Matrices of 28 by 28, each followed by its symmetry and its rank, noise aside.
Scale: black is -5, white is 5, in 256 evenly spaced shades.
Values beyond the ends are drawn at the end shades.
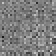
symmetric, rank three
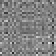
no symmetry, rank four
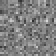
no symmetry, rank four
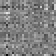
no symmetry, rank three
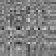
no symmetry, rank three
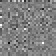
no symmetry, rank four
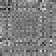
symmetric, rank three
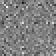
symmetric, rank four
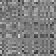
no symmetry, rank three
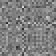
antisymmetric, rank four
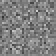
no symmetry, rank four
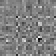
symmetric, rank three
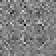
symmetric, rank five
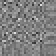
no symmetry, rank five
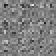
symmetric, rank three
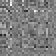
no symmetry, rank four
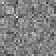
symmetric, rank four
